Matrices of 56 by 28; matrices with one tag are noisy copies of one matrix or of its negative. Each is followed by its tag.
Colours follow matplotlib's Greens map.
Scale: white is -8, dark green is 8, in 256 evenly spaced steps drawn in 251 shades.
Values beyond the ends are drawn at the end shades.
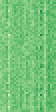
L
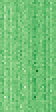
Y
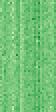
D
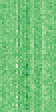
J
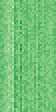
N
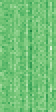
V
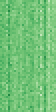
L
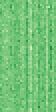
V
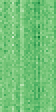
D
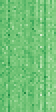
L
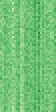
D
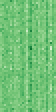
V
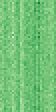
D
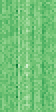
J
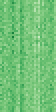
D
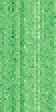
D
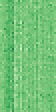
N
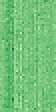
N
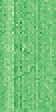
N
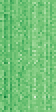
Y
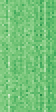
L
